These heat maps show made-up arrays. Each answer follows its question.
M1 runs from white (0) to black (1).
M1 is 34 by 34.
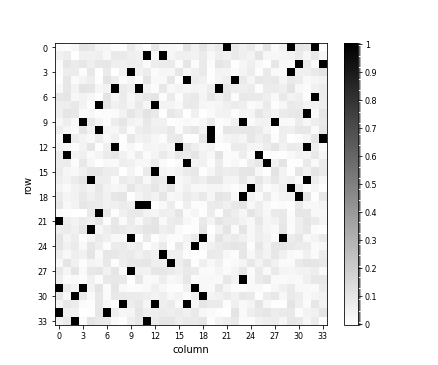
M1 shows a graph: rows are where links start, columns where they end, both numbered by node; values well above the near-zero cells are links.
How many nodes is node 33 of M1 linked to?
2
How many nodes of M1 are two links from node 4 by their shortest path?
2
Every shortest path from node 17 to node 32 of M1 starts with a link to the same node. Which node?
node 29
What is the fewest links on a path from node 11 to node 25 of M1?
3
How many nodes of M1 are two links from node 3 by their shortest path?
4
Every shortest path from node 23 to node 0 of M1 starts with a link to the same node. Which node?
node 9
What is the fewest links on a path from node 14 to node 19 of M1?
7
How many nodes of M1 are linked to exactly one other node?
11
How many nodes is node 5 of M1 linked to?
3
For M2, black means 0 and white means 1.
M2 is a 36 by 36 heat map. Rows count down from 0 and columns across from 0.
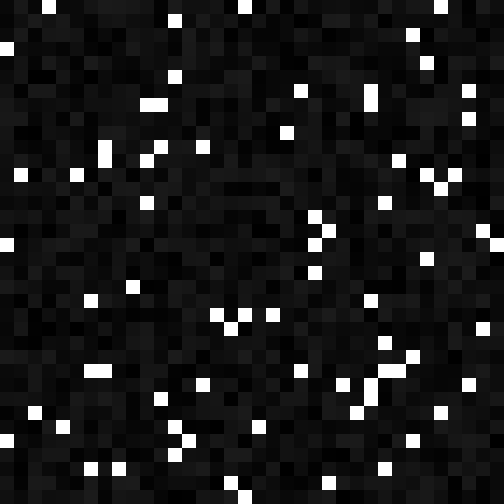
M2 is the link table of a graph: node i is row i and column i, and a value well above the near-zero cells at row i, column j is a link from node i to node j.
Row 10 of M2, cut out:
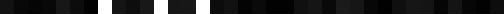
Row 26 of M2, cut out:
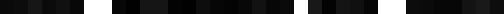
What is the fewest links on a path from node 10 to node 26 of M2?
2
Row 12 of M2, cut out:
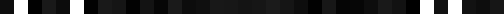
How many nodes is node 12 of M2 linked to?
4
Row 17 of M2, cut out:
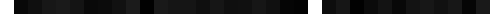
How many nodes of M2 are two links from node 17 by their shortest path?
4
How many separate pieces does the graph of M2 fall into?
5
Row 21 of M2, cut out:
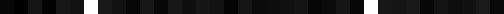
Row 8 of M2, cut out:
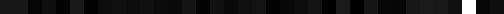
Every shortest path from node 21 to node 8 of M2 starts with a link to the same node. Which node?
node 6
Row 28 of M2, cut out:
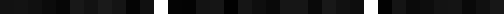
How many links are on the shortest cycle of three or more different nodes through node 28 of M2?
4
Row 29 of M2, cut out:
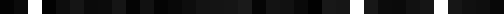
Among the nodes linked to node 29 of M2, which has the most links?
node 31
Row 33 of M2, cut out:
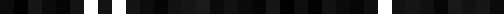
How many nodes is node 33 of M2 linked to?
3
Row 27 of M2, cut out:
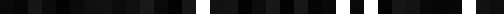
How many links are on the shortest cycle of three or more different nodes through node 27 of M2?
4
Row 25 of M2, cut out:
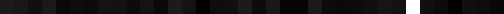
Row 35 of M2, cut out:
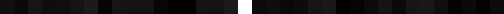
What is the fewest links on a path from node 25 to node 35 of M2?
5
